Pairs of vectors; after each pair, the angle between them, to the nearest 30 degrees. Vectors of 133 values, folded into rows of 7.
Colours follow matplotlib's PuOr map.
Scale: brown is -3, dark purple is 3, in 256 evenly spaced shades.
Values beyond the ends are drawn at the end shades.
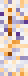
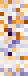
150 degrees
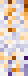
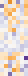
30 degrees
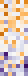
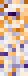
60 degrees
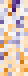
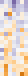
60 degrees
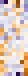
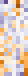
30 degrees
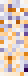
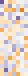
60 degrees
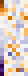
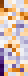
30 degrees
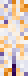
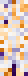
30 degrees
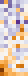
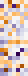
90 degrees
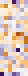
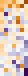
90 degrees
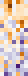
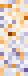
60 degrees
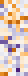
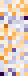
120 degrees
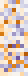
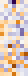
30 degrees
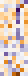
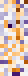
150 degrees
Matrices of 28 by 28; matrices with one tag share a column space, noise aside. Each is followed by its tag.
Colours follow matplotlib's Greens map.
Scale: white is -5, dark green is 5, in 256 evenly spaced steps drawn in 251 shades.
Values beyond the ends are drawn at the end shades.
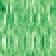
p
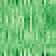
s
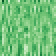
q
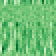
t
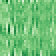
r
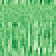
t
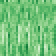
q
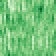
p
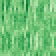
p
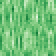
p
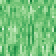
q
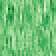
p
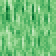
p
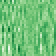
q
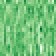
q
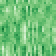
q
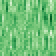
p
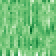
r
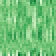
s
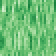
p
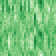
p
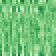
q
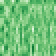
q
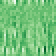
t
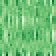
s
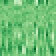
t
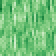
p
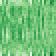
s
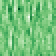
p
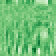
t
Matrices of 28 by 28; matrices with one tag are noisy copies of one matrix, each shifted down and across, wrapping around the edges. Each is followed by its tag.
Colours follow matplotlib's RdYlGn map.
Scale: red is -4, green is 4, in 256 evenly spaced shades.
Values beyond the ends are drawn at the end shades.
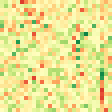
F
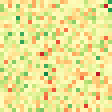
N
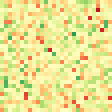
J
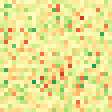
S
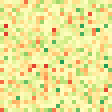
N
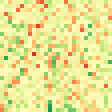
J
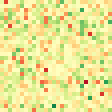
S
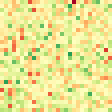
S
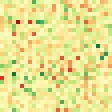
S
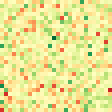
N
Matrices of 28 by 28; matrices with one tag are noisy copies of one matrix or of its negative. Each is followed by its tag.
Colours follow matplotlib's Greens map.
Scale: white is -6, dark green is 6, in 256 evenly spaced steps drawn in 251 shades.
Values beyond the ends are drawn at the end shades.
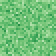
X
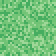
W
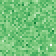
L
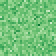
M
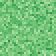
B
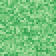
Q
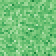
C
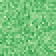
W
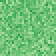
W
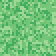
Q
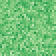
Q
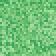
C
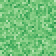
B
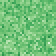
L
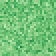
L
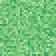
C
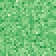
M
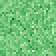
B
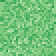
B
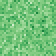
Q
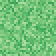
L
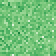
X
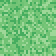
C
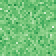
M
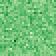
W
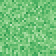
X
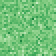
B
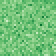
X
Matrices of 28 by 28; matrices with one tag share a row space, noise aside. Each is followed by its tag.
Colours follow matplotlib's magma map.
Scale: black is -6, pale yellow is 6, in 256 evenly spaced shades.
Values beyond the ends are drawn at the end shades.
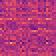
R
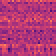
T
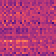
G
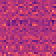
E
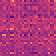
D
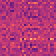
D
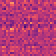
D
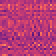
T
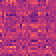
R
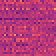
G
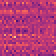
G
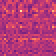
E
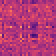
R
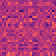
E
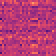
R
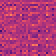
R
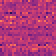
R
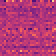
E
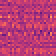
T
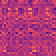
E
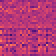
R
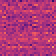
E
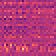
G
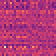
G
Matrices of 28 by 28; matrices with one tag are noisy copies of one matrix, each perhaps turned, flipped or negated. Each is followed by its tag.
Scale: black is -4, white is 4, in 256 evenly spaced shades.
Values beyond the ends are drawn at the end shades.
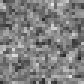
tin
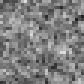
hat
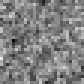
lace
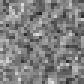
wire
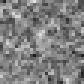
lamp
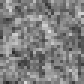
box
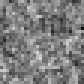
box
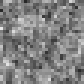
box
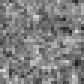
box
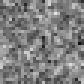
tin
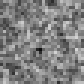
wire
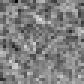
wire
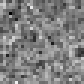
wire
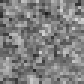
wire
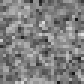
tin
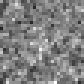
lamp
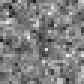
lamp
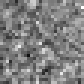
wire
